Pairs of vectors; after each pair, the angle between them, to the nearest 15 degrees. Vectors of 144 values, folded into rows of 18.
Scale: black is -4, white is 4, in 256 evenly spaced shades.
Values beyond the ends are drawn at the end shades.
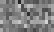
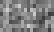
90 degrees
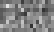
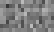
165 degrees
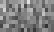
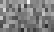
15 degrees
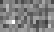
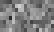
75 degrees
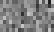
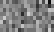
15 degrees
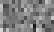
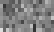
30 degrees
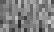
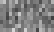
135 degrees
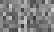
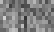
150 degrees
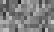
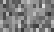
45 degrees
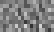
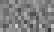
30 degrees
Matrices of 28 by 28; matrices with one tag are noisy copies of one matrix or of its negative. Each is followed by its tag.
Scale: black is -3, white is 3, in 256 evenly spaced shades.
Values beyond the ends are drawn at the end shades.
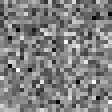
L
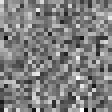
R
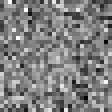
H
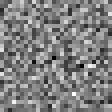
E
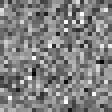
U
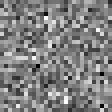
U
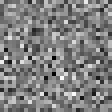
E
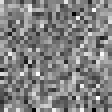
R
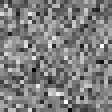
U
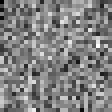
R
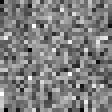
R
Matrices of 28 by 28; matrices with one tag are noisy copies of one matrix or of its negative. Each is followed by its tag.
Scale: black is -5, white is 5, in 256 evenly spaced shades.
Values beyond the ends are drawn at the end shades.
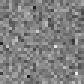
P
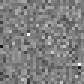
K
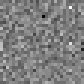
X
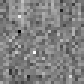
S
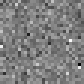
K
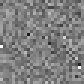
K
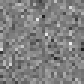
X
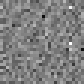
X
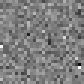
K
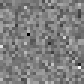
K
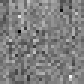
S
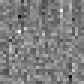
S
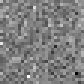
P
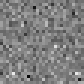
P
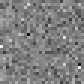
K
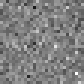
P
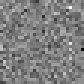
X
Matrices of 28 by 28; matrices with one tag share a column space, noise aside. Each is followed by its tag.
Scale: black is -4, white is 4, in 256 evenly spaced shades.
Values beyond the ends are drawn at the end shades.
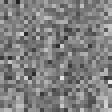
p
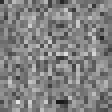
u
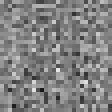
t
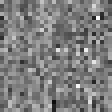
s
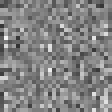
p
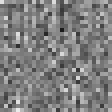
s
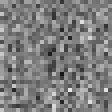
t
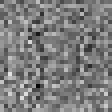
t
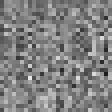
p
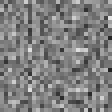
s
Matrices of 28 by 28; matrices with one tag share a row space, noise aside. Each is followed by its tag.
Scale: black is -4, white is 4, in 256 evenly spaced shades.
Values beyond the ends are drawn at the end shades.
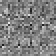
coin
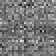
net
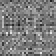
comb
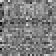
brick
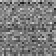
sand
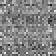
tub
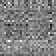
tub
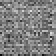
tub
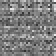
sand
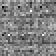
coin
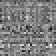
brick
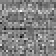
net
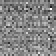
tub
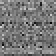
comb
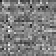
coin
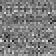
tub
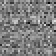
sand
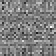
comb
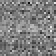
sand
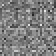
sand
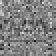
brick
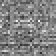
coin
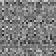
comb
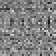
sand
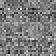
tub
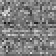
coin
